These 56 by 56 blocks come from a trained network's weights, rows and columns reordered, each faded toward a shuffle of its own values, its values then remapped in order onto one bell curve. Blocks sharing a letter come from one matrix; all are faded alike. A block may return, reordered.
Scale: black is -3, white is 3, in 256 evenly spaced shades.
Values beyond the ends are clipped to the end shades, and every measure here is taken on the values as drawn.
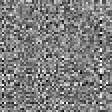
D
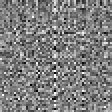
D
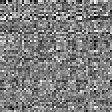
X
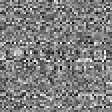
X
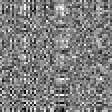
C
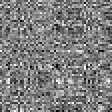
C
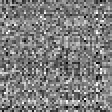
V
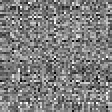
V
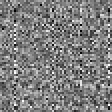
D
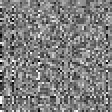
D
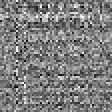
V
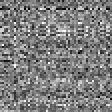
V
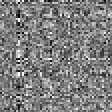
D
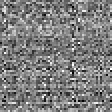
V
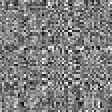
C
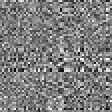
X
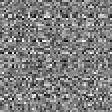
X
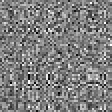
C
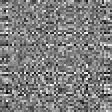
X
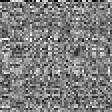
V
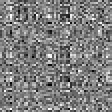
C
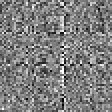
D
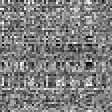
V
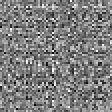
V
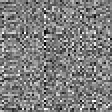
D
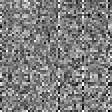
D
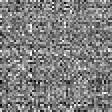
V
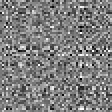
X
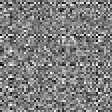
X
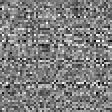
X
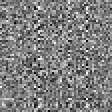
D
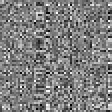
C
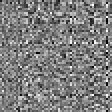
D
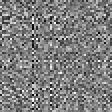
D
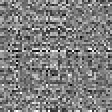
V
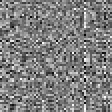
D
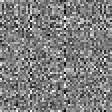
D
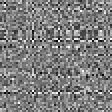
X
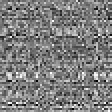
V
